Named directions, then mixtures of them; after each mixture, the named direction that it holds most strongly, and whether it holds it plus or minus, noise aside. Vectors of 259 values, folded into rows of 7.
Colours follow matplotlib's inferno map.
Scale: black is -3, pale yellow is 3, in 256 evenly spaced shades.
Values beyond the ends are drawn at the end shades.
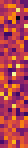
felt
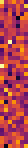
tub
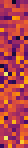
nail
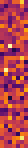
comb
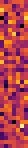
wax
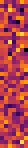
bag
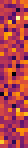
felt, minus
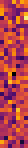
felt, minus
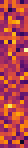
bag, minus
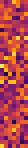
nail, minus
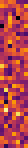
tub, plus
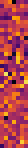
nail, plus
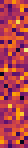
bag, minus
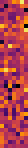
comb, plus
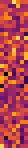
nail, minus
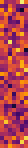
bag, plus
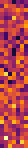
nail, plus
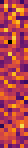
bag, minus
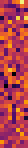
felt, minus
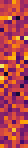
nail, minus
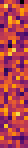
comb, minus
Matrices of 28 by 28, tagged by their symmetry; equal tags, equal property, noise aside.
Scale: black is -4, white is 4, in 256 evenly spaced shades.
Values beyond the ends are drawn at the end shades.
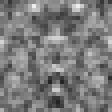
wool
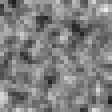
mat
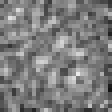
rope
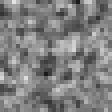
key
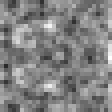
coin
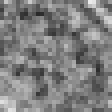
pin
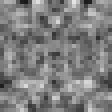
wool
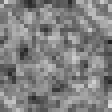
pin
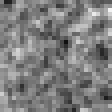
mat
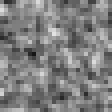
key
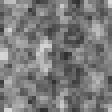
coin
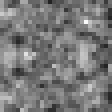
coin
